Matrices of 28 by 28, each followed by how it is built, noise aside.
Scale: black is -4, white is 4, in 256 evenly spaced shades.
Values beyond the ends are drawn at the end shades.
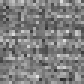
blocks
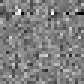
uneven rows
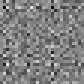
low rank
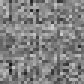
blocks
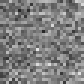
blocks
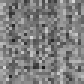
blocks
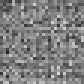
blocks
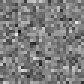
blocks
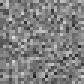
noise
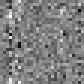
uneven columns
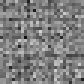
blocks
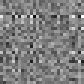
low rank
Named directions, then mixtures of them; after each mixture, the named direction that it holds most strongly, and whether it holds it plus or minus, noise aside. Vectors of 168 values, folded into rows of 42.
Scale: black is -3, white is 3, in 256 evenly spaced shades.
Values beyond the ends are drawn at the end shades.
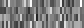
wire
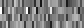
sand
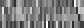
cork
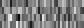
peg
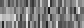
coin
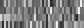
wire, plus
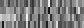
coin, plus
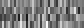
coin, minus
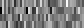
sand, minus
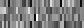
wire, minus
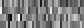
sand, plus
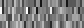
sand, plus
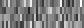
wire, plus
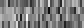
coin, plus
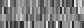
cork, plus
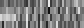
coin, plus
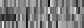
coin, minus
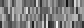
cork, plus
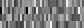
sand, minus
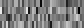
sand, plus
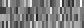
wire, plus
